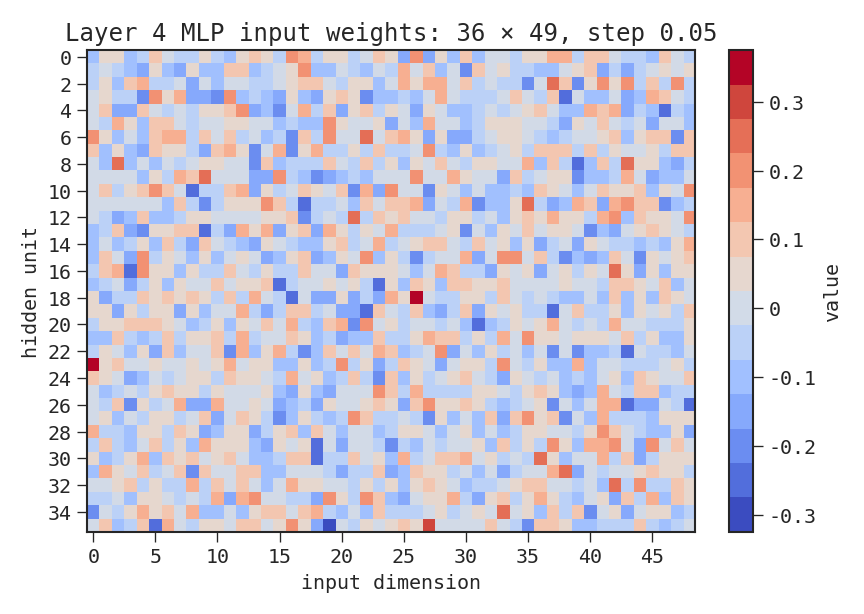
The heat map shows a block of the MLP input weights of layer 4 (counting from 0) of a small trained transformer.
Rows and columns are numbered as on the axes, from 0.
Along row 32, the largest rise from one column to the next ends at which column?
42
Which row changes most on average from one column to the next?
22
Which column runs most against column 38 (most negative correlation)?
34
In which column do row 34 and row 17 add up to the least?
0
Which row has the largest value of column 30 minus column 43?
26
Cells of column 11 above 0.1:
3
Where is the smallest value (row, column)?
35, 19
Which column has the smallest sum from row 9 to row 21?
18
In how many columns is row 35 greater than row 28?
27
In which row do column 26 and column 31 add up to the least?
15
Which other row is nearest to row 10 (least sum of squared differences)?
20
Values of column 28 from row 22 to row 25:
0.2 -0.15 0 -0.05
